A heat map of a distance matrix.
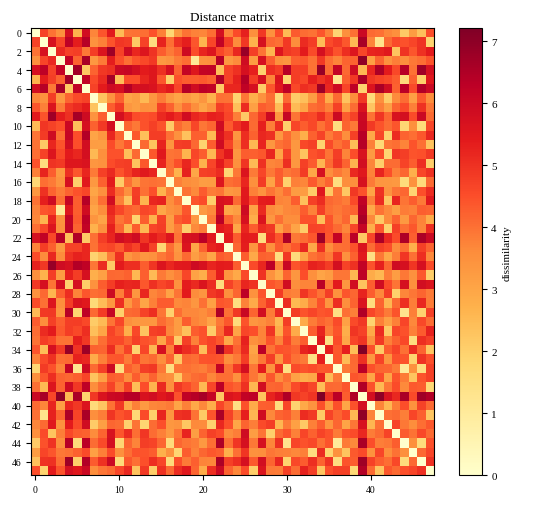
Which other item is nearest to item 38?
47
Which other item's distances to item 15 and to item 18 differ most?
23
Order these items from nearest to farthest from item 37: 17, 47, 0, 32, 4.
17, 32, 0, 4, 47
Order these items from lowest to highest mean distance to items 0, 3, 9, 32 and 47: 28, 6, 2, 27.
28, 27, 2, 6
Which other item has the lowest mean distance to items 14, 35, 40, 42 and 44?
7
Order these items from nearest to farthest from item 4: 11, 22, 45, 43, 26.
22, 45, 43, 26, 11
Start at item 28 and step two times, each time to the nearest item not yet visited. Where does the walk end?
2
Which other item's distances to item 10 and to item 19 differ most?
3
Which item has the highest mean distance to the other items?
39
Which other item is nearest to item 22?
27
